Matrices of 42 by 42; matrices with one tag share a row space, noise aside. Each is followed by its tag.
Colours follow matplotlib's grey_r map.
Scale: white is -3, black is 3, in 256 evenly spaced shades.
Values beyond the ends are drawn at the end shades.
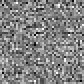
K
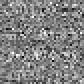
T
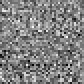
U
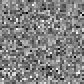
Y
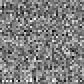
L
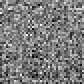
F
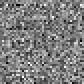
T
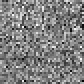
T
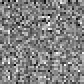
Y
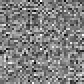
F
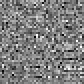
K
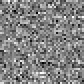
Y
